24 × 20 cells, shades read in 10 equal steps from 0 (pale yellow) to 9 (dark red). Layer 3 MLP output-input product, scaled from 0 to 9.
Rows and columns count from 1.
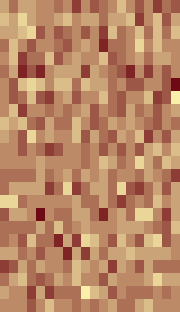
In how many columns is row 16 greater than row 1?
7
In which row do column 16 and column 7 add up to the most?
19
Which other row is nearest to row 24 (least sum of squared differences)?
13
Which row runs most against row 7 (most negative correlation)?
20
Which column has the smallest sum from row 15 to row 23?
18
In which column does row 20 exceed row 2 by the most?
8
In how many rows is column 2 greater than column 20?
7
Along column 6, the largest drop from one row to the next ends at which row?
24
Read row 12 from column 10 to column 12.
5 4 6
